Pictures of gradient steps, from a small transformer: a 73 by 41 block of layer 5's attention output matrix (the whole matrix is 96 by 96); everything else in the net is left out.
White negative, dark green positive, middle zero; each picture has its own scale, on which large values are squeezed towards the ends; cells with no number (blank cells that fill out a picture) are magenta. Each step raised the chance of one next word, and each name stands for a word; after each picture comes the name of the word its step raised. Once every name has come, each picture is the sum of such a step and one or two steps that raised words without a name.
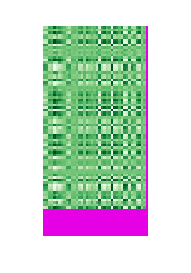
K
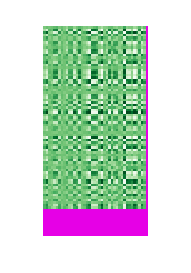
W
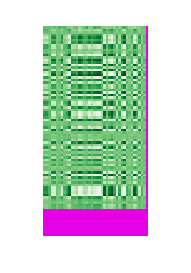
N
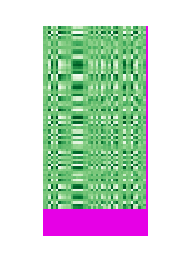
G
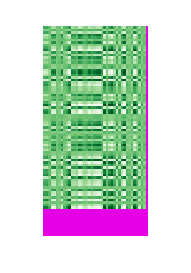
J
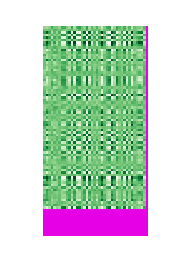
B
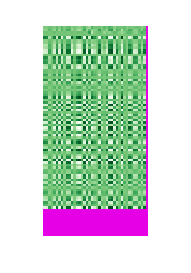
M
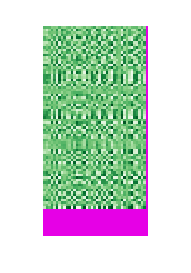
J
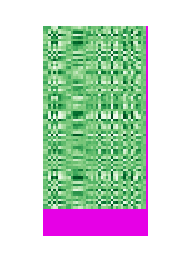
B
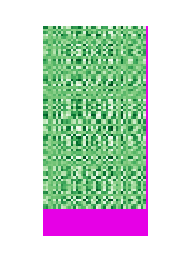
K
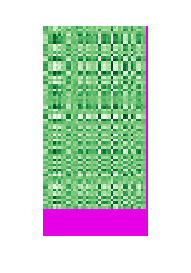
N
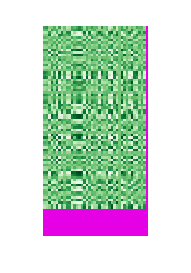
W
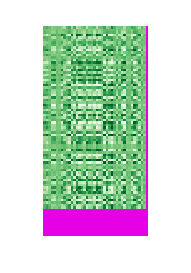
M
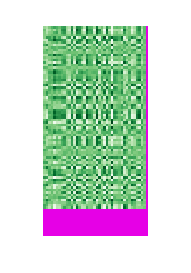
K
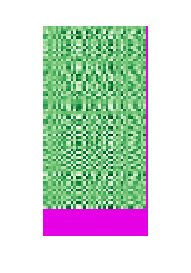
G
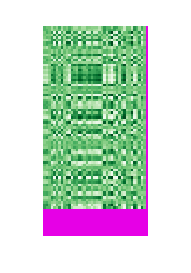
B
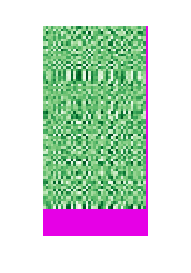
W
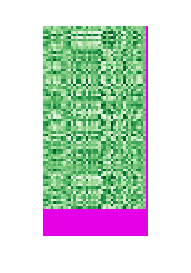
B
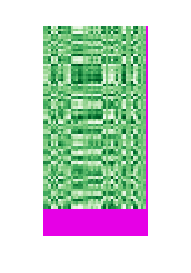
K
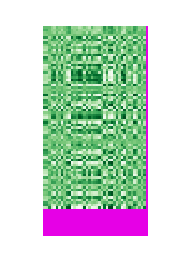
J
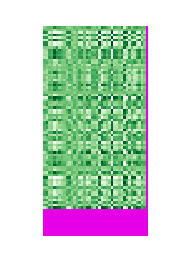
B
